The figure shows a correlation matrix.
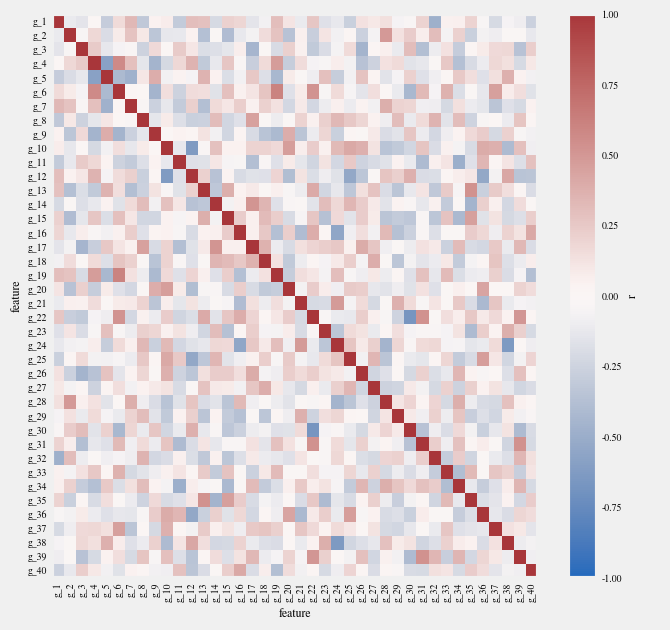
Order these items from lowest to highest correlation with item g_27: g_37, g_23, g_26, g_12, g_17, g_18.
g_26, g_23, g_12, g_37, g_17, g_18
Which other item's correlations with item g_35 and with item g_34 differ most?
g_15
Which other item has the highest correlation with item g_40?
g_16
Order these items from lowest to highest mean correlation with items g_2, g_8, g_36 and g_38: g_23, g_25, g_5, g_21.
g_21, g_5, g_25, g_23
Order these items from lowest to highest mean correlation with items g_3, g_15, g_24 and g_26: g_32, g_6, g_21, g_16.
g_32, g_16, g_6, g_21
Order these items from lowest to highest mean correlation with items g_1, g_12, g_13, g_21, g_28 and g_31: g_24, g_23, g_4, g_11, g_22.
g_11, g_23, g_24, g_4, g_22
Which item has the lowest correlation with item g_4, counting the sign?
g_5
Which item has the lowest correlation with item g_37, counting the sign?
g_7
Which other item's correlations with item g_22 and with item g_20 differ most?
g_6
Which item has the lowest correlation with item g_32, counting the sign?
g_1
